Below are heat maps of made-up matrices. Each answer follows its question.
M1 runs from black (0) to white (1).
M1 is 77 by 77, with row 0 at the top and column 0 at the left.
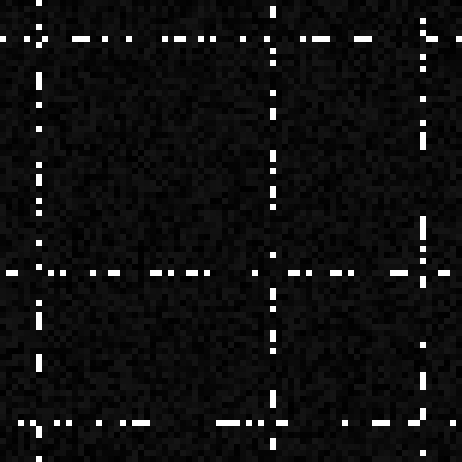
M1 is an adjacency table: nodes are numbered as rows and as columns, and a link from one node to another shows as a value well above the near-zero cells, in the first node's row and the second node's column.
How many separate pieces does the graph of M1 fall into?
3
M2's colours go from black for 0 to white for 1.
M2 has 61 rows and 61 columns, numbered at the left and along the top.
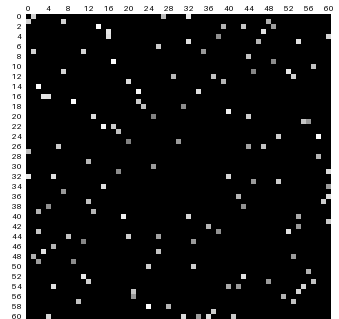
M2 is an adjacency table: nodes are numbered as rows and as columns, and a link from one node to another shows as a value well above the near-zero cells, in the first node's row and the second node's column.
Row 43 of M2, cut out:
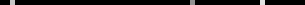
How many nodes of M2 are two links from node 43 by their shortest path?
5
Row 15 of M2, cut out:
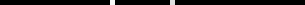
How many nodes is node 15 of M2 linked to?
2
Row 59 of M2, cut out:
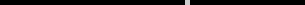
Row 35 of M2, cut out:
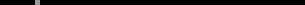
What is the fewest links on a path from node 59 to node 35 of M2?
7
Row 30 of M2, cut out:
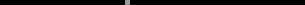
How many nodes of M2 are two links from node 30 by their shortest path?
1
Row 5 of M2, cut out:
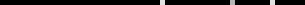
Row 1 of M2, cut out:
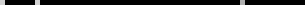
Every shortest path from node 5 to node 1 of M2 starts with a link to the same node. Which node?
node 32
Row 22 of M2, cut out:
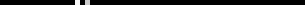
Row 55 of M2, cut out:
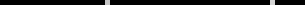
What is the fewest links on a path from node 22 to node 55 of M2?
7
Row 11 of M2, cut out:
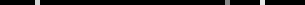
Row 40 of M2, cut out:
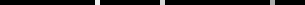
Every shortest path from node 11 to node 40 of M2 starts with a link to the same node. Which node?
node 7
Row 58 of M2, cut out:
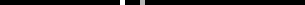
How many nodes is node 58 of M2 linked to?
2
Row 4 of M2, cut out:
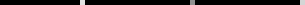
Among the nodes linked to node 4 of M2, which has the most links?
node 60
